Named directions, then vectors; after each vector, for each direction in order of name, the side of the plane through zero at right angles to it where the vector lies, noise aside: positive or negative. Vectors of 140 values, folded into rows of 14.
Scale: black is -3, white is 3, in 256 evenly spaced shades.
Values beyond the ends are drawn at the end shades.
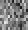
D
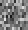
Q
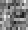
positive, positive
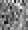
negative, positive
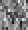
positive, positive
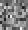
negative, negative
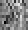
negative, positive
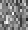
positive, negative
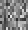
negative, negative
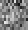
positive, negative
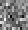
positive, positive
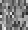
positive, positive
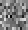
positive, positive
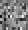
negative, negative
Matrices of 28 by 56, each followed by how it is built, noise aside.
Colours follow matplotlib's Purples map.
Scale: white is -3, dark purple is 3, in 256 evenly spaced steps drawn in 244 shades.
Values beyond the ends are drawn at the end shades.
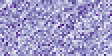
Hankel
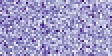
repeating rows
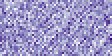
Hankel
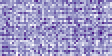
blocks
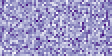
repeating rows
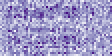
blocks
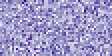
noise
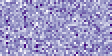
uneven columns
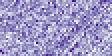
Hankel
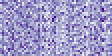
repeating rows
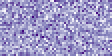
noise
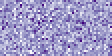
uneven columns
